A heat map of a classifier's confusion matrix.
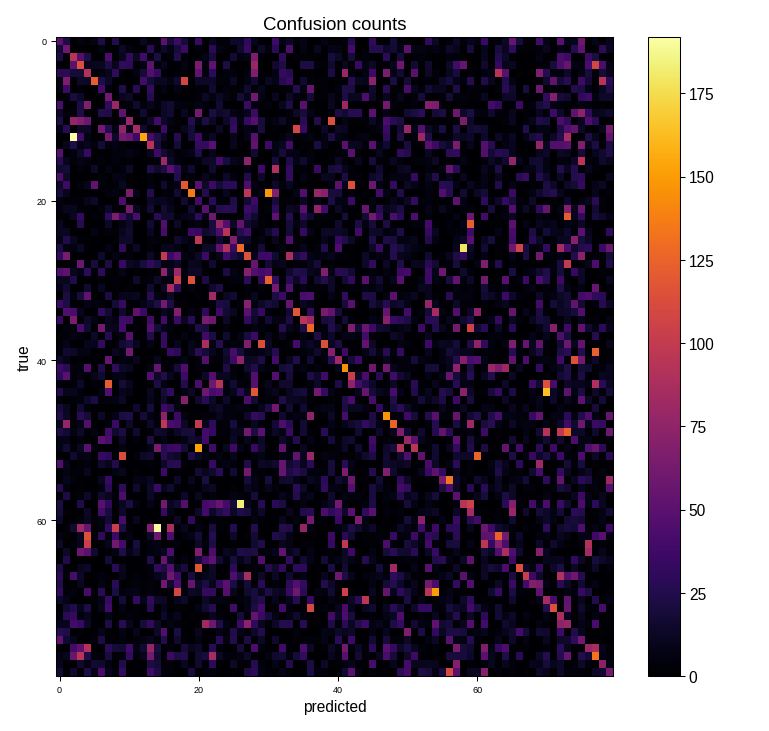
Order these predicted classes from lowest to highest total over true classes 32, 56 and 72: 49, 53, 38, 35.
53, 38, 35, 49
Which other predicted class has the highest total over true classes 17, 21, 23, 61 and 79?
14
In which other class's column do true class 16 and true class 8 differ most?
31
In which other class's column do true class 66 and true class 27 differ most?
20
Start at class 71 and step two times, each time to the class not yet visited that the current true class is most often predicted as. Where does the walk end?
59
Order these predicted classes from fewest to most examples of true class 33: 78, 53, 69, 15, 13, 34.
34, 13, 78, 69, 15, 53
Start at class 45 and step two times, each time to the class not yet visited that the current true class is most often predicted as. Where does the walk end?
42
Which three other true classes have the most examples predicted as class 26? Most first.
58, 40, 23
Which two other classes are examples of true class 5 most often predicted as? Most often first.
18, 78
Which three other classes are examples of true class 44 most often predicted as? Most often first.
70, 28, 58
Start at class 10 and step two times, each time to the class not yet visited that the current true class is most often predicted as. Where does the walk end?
77
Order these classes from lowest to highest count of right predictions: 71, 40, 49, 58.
49, 40, 58, 71
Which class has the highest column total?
75
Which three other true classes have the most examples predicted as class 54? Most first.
69, 34, 8
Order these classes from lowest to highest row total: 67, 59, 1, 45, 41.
45, 1, 59, 67, 41
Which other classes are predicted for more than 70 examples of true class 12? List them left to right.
2, 52, 73
